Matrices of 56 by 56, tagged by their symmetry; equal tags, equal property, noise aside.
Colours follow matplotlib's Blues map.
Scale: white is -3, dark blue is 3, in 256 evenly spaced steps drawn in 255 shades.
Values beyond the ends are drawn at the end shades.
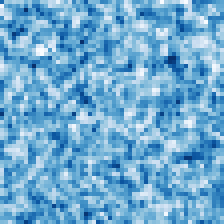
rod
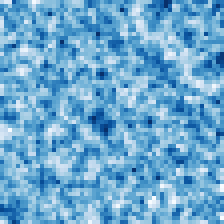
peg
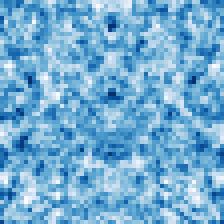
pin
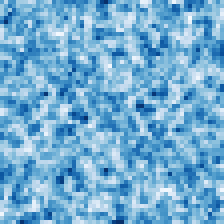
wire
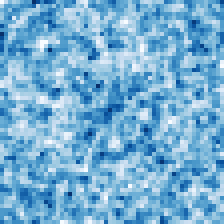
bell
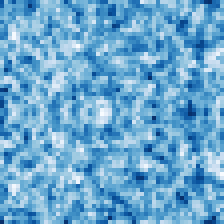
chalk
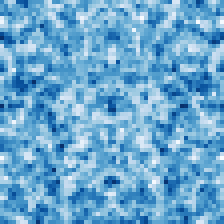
pin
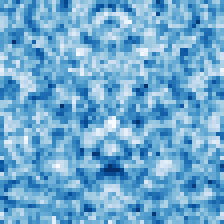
pin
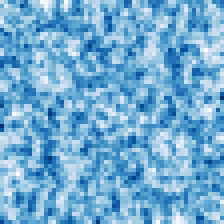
wire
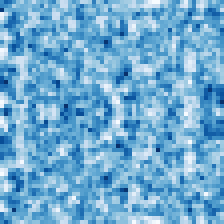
chalk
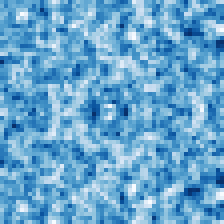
chalk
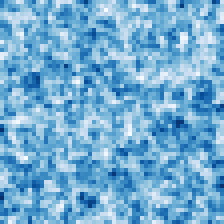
rod
